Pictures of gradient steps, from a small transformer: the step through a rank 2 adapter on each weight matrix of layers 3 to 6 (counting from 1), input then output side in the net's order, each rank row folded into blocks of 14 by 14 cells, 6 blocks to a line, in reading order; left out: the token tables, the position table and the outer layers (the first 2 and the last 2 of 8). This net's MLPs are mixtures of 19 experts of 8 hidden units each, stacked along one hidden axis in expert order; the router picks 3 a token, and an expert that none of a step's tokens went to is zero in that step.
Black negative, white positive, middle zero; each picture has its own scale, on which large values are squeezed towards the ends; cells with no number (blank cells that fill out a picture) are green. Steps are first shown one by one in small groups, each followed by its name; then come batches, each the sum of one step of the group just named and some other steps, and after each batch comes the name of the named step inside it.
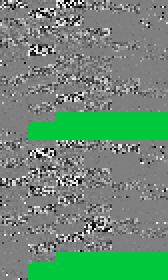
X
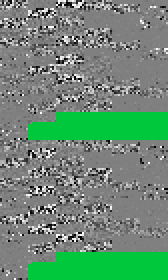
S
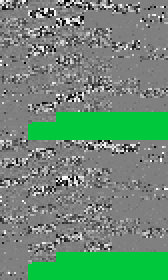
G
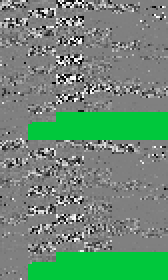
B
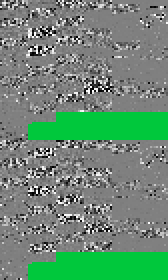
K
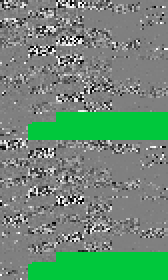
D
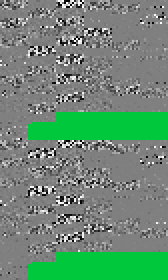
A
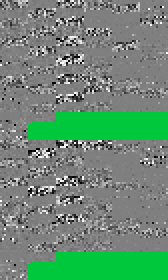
A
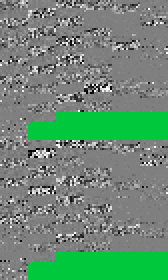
D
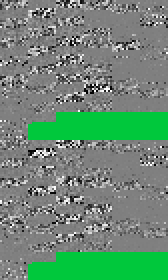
A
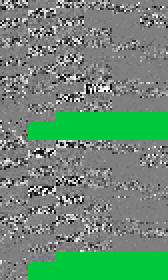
B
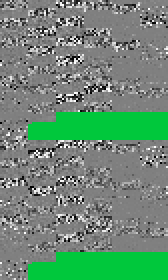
D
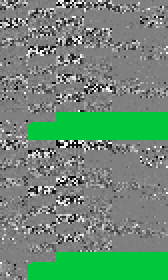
A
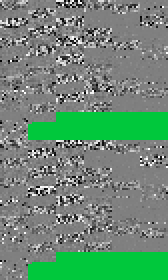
A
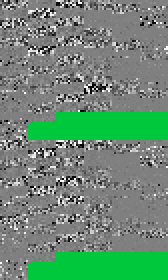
D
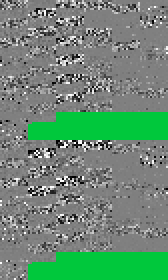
S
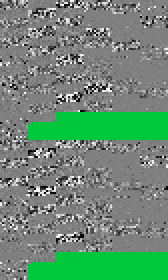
S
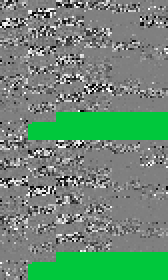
S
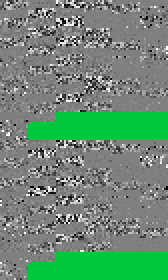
S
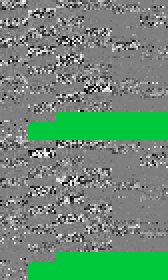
B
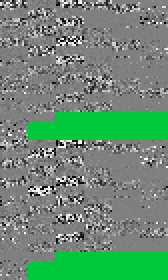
D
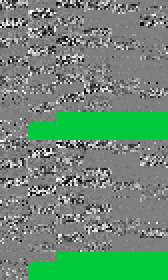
K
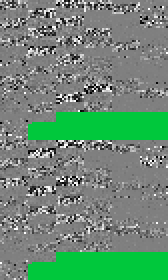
A
